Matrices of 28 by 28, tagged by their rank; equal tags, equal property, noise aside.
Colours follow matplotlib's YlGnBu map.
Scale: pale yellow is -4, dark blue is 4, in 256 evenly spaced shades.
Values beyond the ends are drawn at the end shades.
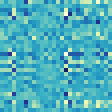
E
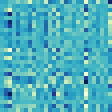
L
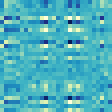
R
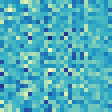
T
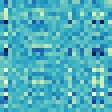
L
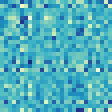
E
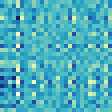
L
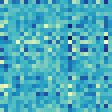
E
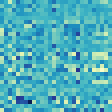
T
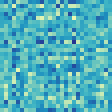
T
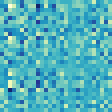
E
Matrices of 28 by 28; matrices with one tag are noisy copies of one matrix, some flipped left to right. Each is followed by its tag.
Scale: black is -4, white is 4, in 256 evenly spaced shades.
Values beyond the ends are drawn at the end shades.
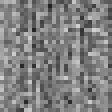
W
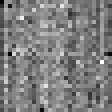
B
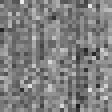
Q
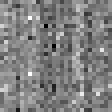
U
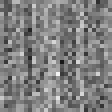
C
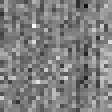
Q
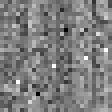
U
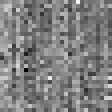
Q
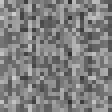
W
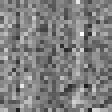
U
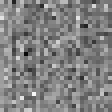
Q
